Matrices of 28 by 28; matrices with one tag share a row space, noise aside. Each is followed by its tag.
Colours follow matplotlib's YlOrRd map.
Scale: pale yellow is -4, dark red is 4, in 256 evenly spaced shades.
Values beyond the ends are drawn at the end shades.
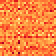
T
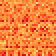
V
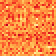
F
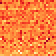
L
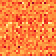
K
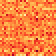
F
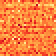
T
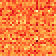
F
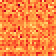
K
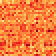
F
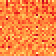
V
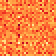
K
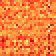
L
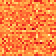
F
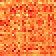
T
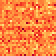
F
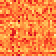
T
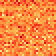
F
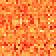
L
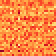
T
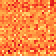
L
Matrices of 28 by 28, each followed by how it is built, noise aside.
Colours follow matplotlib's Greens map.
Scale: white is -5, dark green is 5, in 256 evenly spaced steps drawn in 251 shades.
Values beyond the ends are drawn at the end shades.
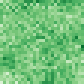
smooth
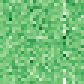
uneven columns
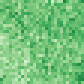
smooth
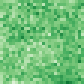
smooth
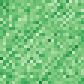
Hankel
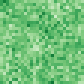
smooth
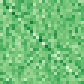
diagonal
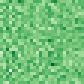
low rank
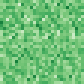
repeating columns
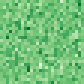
uneven columns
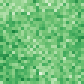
smooth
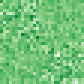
block diagonal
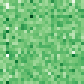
uneven columns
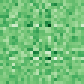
low rank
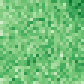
smooth
